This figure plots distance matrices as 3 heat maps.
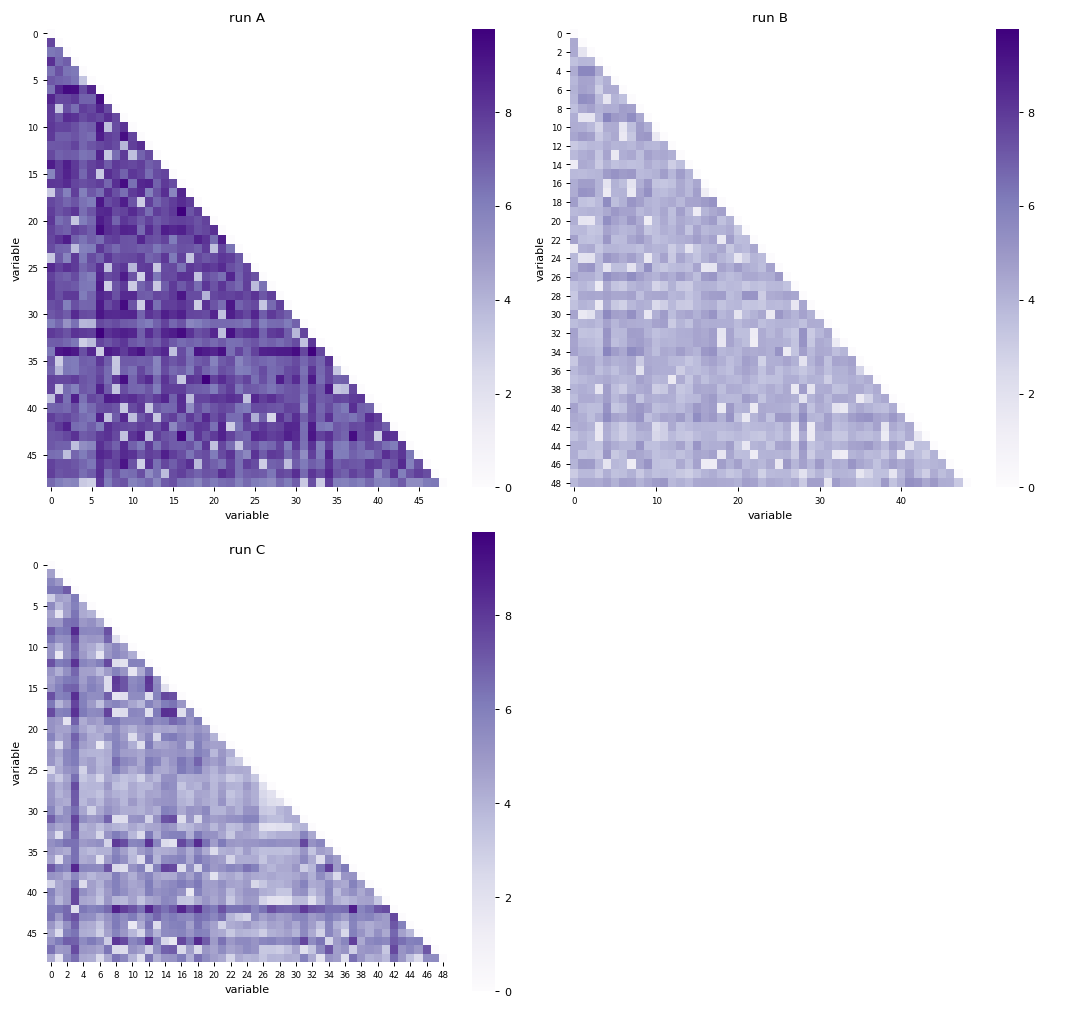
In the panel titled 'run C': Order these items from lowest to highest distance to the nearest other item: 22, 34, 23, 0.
22, 34, 0, 23
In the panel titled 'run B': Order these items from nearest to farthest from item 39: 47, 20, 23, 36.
47, 36, 23, 20
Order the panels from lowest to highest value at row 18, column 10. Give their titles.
run B, run C, run A
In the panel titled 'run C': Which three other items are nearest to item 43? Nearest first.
24, 23, 22
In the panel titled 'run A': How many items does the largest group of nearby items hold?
6
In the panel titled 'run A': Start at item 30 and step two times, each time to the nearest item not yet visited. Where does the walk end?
32
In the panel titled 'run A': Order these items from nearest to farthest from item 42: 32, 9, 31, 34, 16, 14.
34, 31, 16, 9, 14, 32
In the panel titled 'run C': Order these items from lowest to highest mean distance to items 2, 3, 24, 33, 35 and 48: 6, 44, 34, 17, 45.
6, 45, 44, 17, 34
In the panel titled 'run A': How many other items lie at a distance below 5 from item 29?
4
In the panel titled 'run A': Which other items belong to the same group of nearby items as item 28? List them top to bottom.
19
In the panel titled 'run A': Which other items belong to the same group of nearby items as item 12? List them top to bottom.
9, 40, 43
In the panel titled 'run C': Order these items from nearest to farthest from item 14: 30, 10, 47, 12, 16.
10, 30, 47, 16, 12
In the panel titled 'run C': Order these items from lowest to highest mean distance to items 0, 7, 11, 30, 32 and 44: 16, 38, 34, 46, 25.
25, 38, 34, 46, 16
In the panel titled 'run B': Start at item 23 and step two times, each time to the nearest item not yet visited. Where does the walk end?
14
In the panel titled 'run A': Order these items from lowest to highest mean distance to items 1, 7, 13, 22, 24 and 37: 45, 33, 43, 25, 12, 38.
25, 38, 33, 45, 12, 43
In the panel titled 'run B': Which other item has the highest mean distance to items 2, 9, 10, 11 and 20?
4
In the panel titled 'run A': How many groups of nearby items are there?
14
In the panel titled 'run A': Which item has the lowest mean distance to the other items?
48
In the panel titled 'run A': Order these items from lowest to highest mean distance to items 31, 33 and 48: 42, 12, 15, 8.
42, 12, 15, 8
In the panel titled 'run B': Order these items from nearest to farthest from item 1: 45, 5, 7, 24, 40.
24, 45, 40, 5, 7
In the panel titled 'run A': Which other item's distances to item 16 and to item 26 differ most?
11
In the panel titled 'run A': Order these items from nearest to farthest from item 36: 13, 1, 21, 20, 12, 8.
8, 1, 13, 20, 12, 21
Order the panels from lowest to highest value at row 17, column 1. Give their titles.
run C, run B, run A
